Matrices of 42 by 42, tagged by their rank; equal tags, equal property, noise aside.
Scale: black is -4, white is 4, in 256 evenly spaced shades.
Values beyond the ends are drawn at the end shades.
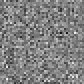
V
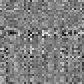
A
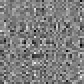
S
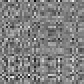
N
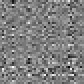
A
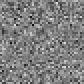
V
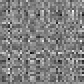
N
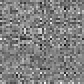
S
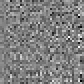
V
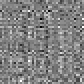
A
